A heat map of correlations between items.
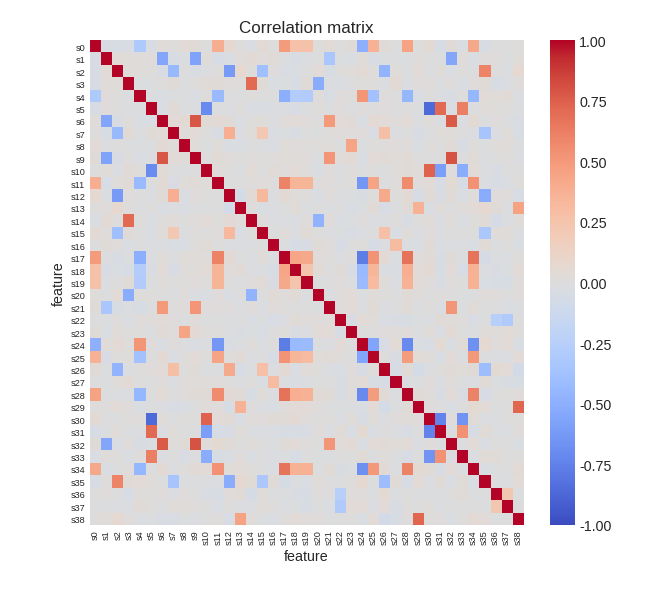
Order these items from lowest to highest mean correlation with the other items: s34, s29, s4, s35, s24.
s24, s4, s35, s29, s34
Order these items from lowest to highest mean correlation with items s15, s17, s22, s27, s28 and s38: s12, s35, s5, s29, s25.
s35, s5, s12, s29, s25
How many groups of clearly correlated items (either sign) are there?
9
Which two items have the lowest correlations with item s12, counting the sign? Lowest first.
s2, s35
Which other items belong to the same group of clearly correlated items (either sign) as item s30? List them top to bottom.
s5, s10, s31, s33
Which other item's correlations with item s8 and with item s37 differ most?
s23
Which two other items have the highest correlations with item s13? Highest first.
s38, s29
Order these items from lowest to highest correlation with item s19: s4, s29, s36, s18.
s4, s36, s29, s18
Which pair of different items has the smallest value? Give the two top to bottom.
s5, s30
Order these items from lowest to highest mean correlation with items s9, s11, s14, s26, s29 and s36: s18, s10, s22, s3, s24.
s24, s22, s10, s18, s3
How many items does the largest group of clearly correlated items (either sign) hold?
10
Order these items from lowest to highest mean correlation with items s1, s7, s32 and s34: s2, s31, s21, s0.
s2, s31, s21, s0
